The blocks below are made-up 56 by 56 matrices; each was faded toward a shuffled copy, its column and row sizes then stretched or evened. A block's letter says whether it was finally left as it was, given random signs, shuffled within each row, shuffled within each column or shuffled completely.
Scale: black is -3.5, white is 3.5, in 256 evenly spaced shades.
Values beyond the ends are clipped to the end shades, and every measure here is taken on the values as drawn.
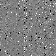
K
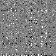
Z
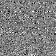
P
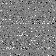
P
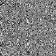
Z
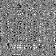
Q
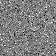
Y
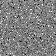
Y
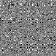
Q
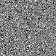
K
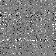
Z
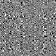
Q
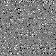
P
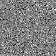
P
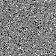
Y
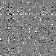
Z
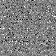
P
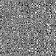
Q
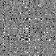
Q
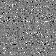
P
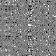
Q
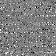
P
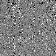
K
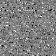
P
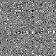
Q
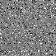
P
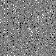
K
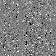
K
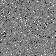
Y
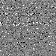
P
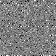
P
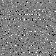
P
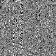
K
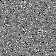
Y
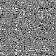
Q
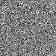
P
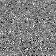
P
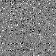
Z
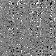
Z
